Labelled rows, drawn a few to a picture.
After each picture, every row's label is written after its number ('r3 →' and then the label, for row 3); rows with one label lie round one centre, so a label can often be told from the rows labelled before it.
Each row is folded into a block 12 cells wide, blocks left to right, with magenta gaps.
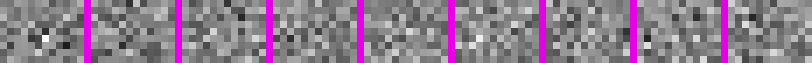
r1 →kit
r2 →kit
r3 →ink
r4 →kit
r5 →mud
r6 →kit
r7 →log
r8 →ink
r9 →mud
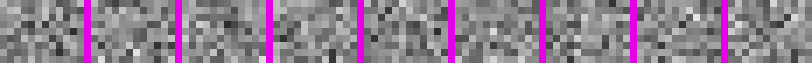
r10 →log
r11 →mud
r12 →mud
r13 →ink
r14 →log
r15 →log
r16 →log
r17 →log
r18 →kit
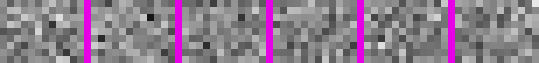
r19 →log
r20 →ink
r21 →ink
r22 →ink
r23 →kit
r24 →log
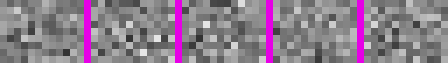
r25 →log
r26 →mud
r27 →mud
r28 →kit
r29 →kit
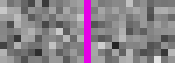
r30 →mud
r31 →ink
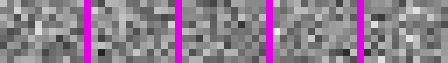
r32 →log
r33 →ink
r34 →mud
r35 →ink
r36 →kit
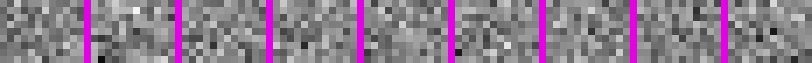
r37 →log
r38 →ink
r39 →kit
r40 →kit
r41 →log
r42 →kit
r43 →log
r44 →ink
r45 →kit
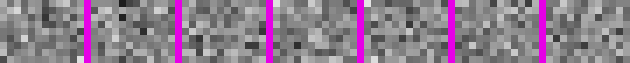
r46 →mud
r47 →mud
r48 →mud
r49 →log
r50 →mud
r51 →kit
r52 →log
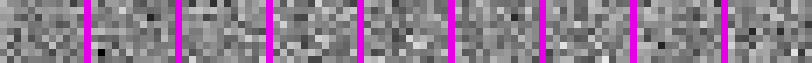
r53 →kit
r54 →ink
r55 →mud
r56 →kit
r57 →kit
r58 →ink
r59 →kit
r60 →ink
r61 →ink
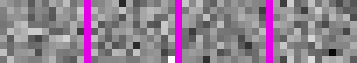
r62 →mud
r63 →mud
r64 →log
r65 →log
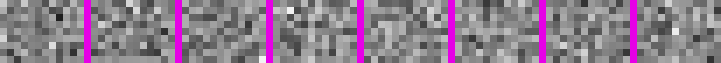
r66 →ink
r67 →log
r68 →mud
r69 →log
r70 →mud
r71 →mud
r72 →kit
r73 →log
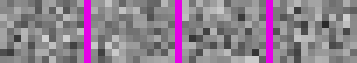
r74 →kit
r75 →ink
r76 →ink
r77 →log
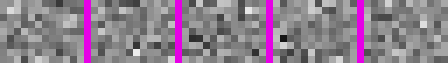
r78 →log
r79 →mud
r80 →ink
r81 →ink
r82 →kit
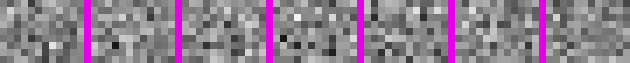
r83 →kit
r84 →ink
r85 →log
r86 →log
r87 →ink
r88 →log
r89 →ink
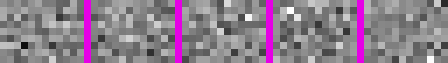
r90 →ink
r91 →log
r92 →kit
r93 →log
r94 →ink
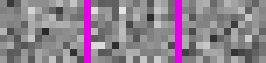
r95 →ink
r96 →ink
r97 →kit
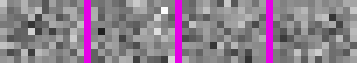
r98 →ink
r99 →kit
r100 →kit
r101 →ink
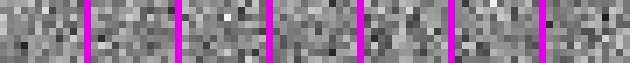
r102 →log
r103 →log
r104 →ink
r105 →log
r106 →log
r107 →ink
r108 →ink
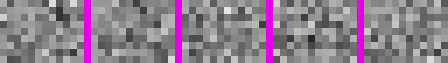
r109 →ink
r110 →mud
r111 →ink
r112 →mud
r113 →ink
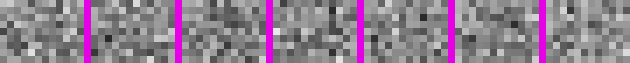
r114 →mud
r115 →kit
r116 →mud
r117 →ink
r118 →ink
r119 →mud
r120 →log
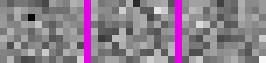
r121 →mud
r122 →ink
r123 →mud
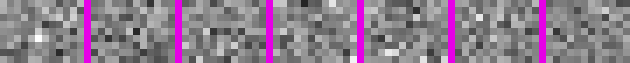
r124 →log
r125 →kit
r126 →kit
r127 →mud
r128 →mud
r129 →log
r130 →kit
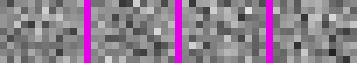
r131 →log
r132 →kit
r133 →ink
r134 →log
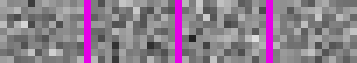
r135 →mud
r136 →log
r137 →log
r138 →kit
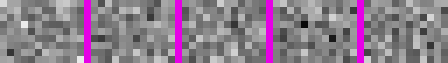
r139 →mud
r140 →ink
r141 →log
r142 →log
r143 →kit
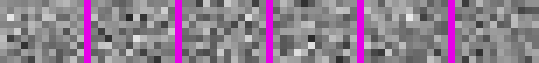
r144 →ink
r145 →kit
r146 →kit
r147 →mud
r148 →ink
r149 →log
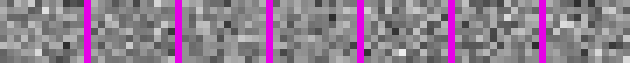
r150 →kit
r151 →mud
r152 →mud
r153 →ink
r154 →kit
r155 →mud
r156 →mud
